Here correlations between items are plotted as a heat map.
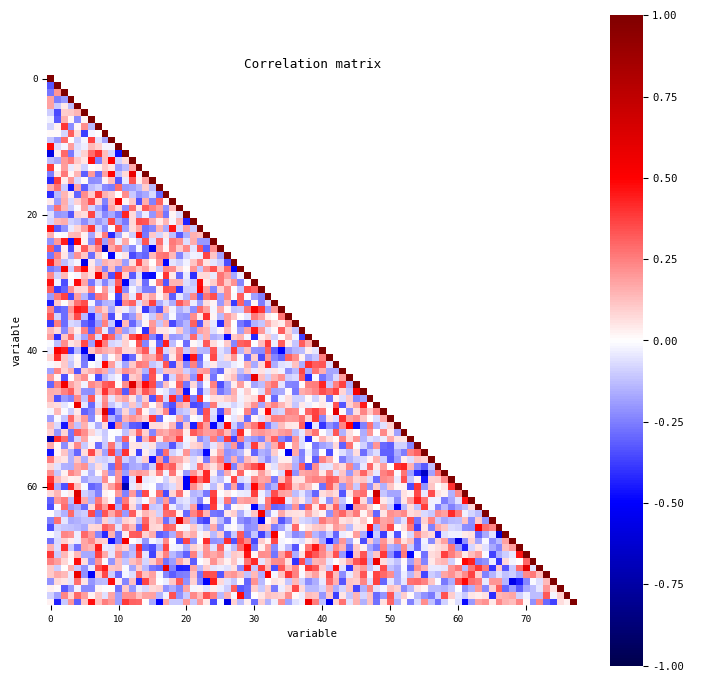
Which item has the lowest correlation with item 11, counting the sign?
60
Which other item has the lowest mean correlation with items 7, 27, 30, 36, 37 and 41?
6
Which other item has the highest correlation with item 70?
72
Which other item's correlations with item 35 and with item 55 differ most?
58
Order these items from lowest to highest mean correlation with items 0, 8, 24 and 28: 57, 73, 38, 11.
11, 57, 38, 73
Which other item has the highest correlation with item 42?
49
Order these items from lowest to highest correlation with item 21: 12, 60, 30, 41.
30, 12, 60, 41
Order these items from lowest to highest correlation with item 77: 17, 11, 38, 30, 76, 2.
30, 2, 76, 17, 11, 38
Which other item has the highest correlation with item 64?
31
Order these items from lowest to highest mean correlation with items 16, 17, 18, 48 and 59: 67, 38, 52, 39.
67, 38, 39, 52
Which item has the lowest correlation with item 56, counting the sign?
15
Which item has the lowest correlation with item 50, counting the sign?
25
